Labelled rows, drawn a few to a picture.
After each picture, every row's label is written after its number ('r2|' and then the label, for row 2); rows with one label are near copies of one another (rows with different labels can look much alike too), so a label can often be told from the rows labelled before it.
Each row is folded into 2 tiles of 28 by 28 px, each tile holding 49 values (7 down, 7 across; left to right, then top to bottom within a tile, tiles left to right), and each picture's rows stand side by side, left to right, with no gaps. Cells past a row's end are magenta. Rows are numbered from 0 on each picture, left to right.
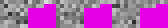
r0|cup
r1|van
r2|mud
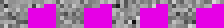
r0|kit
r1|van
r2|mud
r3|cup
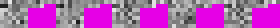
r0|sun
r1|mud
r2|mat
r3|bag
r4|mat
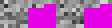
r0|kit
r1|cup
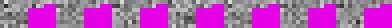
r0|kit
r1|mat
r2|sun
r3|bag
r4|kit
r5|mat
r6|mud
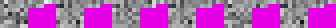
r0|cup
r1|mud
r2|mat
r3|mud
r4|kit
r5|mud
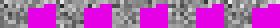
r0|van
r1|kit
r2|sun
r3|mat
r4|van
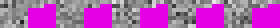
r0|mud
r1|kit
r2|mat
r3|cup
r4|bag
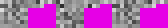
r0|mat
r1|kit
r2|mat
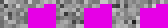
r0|van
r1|cup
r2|mud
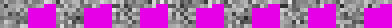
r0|cup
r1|bag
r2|mat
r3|mat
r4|bag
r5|sun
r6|kit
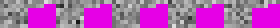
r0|cup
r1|mud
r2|van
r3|bag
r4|mat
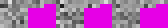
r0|sun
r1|kit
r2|kit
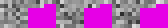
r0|mat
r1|kit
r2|cup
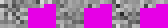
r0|mat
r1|kit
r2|kit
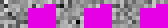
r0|kit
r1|mud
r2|mat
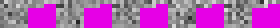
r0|van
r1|mud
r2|mat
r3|bag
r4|mat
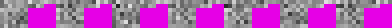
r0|bag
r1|mat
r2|van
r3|mat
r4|sun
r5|cup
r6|mat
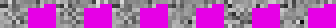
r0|sun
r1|mat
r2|sun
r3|mud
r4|kit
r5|mud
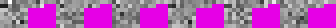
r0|sun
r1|kit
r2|van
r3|mud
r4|mat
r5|bag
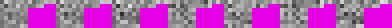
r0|van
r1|van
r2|van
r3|mat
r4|kit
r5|mat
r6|cup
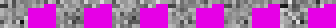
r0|mud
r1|bag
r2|bag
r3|sun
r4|mud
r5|sun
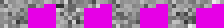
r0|bag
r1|sun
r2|kit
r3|cup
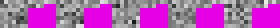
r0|bag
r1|cup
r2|mud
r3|van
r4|mat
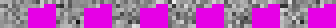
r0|mat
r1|mud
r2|cup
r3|van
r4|bag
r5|sun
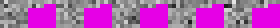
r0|kit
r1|mat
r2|bag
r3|mud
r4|sun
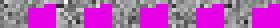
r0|van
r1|sun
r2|bag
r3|kit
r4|mud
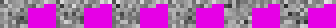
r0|bag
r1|van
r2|van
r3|bag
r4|mud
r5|cup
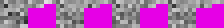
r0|cup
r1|kit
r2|van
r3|kit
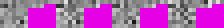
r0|mud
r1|sun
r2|mud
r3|mat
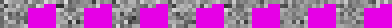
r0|van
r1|sun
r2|bag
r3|kit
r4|sun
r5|mud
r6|mat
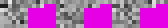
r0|sun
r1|kit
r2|mat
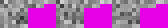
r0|bag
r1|van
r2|cup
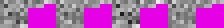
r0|cup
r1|van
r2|cup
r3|van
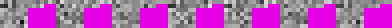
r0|mud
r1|van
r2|kit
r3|sun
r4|mat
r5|cup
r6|mud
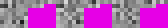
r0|mud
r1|sun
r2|mat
